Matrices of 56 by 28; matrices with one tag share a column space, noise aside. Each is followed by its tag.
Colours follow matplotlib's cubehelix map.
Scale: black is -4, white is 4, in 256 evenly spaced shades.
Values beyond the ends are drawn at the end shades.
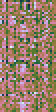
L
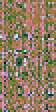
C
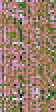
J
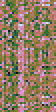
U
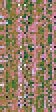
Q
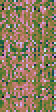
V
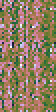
V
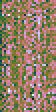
J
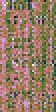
L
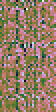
V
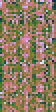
L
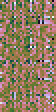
L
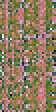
C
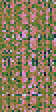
C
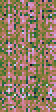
J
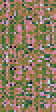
Q
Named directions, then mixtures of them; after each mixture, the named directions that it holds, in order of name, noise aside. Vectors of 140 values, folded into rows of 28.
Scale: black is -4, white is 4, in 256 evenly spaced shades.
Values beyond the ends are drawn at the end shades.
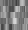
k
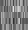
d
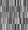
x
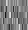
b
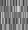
d.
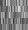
b, d.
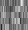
d, k, x.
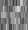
d, k.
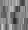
k.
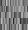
b, d, x.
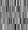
x.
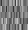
b, x.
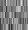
b, d, k.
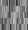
b, k, x.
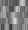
k.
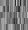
b, k, x.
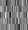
b, x.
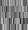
b, d, x.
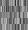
x.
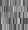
d, x.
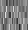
b, x.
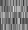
d.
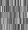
x.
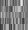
d, k.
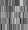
d, k, x.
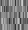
d, x.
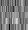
b, k, x.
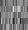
d.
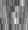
k, x.
